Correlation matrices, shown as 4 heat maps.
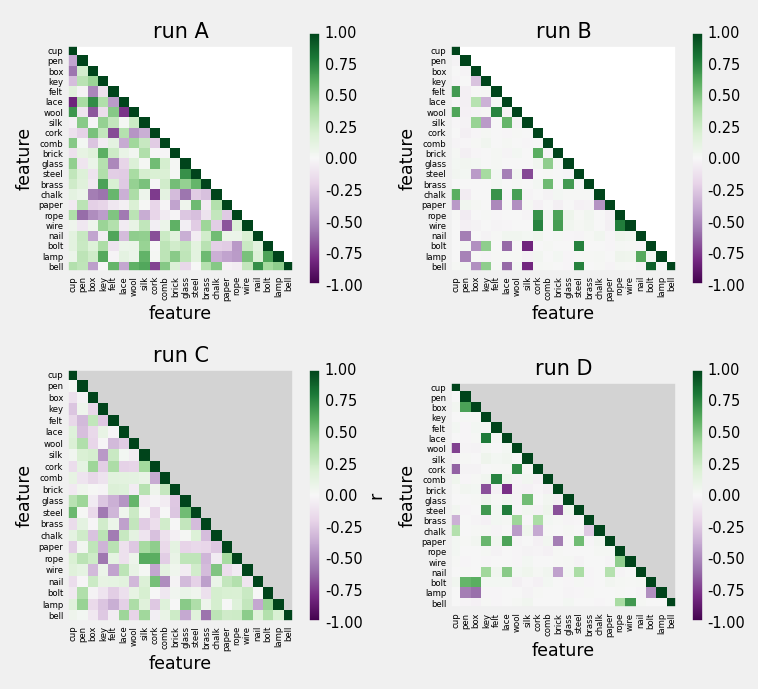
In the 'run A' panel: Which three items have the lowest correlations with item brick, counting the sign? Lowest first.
paper, chalk, cup
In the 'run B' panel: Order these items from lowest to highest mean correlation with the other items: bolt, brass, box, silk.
silk, box, bolt, brass
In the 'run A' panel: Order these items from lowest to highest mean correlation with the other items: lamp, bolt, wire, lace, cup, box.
lace, box, cup, wire, bolt, lamp
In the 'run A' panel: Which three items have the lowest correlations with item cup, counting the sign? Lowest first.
lace, box, pen
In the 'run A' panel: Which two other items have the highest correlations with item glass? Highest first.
steel, cork
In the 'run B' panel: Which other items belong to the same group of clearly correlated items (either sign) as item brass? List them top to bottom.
comb, glass
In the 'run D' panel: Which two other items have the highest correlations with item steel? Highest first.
lace, key
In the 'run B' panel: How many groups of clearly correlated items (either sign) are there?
5
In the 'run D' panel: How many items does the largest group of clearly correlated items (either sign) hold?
6
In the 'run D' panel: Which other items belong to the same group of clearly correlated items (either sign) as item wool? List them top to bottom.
cup, cork, brass, chalk
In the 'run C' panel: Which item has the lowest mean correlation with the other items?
key
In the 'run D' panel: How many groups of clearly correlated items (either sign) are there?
6
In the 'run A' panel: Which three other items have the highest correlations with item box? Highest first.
lace, cork, key
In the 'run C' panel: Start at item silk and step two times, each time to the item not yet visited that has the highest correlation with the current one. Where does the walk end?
cork
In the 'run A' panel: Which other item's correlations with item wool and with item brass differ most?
key
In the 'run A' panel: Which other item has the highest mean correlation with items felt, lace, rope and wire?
brick
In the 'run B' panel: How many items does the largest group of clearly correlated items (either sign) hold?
7
